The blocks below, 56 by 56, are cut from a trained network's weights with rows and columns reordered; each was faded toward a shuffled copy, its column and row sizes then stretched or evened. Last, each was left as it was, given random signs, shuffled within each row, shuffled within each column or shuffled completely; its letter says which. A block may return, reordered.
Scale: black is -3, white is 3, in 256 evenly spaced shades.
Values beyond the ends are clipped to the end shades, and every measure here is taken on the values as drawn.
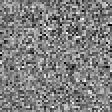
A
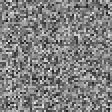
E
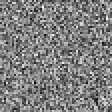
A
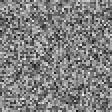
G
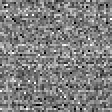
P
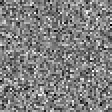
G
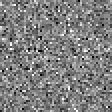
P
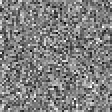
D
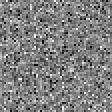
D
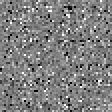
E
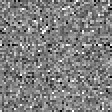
P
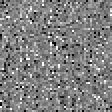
D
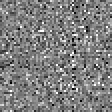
E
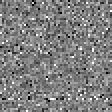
P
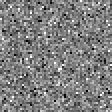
G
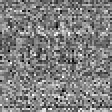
A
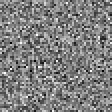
P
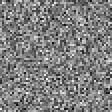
P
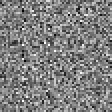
A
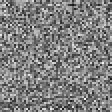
P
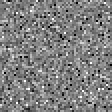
G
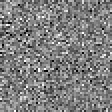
E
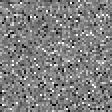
G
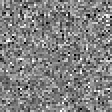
E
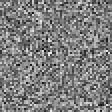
E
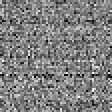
A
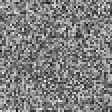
P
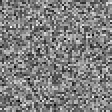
G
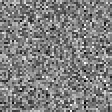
A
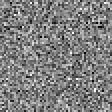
P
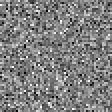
G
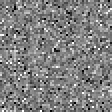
D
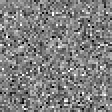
P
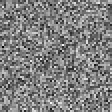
G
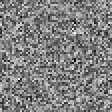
E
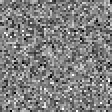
D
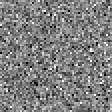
G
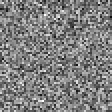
D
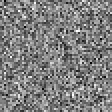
E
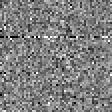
E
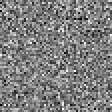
E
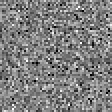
D
